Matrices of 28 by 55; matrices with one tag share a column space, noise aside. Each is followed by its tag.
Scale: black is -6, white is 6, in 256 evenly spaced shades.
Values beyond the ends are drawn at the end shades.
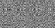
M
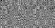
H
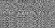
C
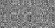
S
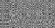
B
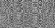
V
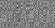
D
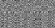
C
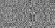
S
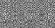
B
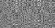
V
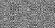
M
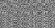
C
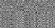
C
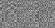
D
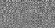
V
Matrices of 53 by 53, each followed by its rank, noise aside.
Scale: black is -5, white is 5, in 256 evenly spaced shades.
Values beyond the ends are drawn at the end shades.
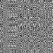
six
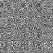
eight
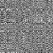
six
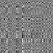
three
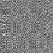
six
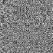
eight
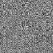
eight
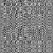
four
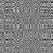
three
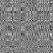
three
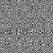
four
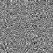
eight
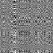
three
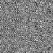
eight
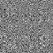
eight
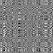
three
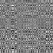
three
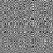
three
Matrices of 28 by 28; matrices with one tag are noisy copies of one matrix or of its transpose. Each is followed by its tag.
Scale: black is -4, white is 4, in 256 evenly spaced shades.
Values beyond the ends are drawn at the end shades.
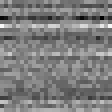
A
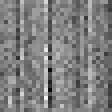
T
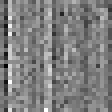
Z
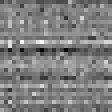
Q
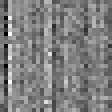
Z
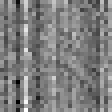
A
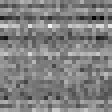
A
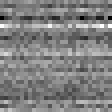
A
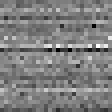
T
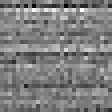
Z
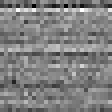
Z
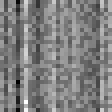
A
